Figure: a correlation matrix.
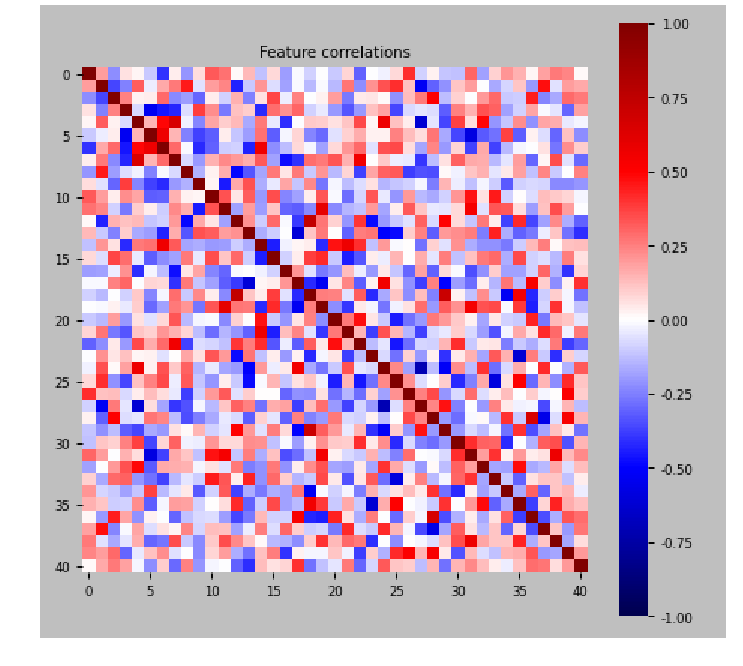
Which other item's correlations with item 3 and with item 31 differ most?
11
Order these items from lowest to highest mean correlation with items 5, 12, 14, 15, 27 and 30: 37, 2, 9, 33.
9, 37, 33, 2
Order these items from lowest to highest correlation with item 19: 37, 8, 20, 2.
20, 37, 2, 8
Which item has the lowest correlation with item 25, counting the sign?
33
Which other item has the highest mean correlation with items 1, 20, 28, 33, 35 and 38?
31
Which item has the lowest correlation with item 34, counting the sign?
18
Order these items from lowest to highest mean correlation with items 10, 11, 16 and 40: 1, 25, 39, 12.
12, 25, 39, 1
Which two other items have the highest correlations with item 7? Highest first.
4, 22
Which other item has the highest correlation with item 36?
28
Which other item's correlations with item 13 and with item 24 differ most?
17
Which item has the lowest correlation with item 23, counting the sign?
35
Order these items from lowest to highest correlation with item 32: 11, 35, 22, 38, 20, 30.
20, 11, 22, 38, 30, 35
